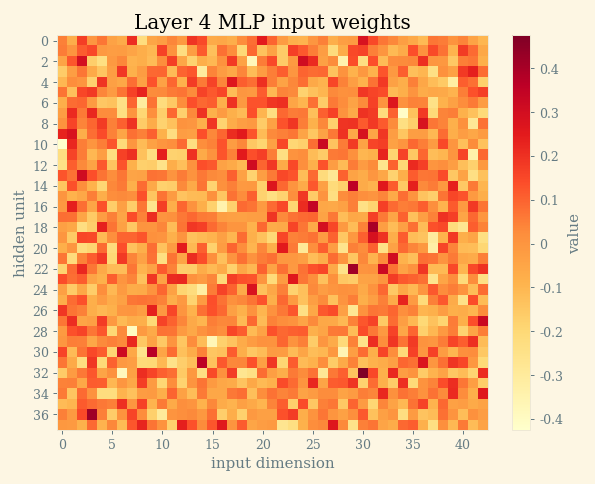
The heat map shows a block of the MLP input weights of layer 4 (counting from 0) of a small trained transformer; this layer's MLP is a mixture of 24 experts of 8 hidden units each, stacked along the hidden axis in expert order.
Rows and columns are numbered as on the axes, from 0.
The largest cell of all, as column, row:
30, 32
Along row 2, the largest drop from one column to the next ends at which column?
3
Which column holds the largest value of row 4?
17
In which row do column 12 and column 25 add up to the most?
16
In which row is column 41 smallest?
11
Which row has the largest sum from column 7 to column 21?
4
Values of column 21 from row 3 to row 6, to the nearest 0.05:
0.05 0.05 -0.1 0.2
